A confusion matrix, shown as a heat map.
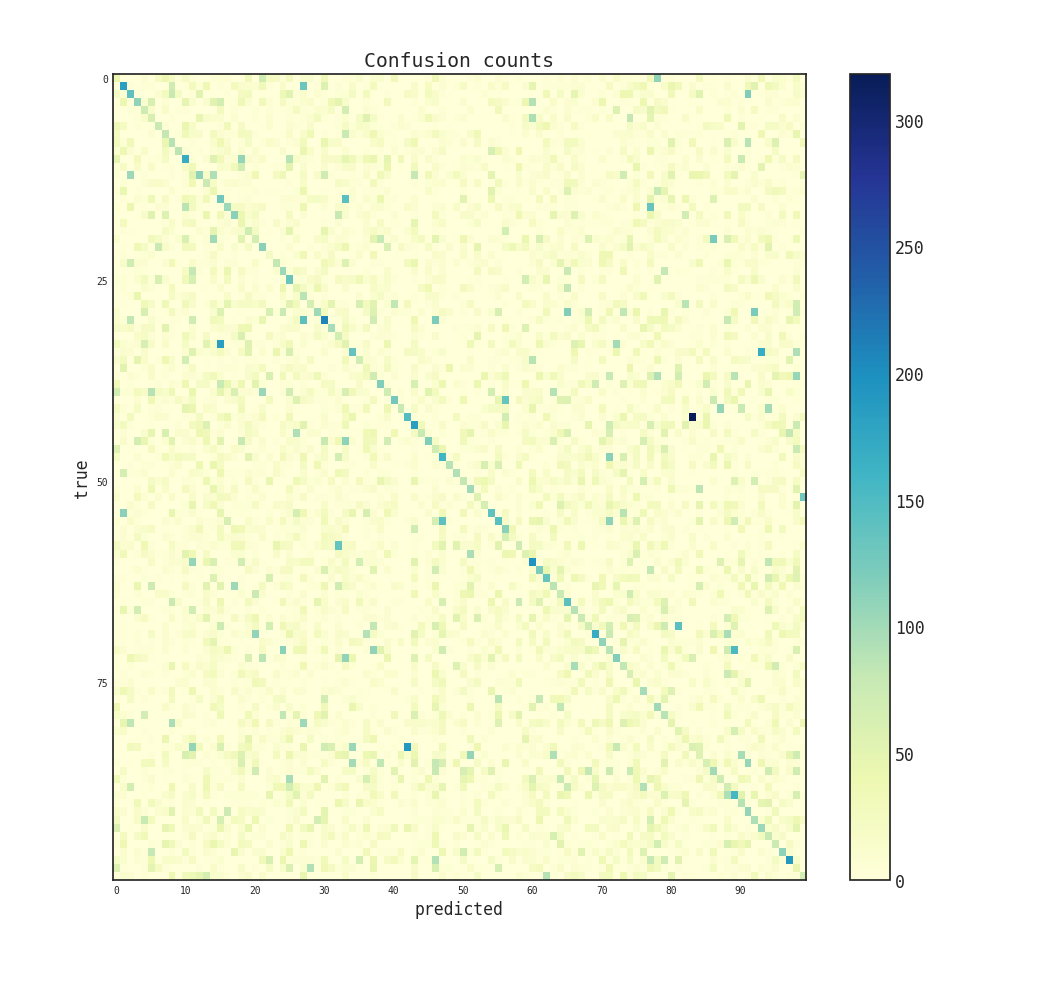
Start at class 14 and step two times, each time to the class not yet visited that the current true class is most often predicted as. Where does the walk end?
64
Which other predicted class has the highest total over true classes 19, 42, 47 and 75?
83
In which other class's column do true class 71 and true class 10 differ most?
89
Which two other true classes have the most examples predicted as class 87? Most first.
41, 60
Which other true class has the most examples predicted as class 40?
28
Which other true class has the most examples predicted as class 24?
71
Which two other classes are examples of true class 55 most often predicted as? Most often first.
47, 71
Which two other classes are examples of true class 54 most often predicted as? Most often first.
1, 73
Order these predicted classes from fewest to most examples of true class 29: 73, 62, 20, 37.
20, 62, 37, 73
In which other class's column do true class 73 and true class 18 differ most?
66
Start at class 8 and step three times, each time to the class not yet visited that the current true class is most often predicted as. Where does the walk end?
77
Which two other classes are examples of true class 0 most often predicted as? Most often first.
78, 21
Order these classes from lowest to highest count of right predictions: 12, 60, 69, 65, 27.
27, 12, 65, 69, 60
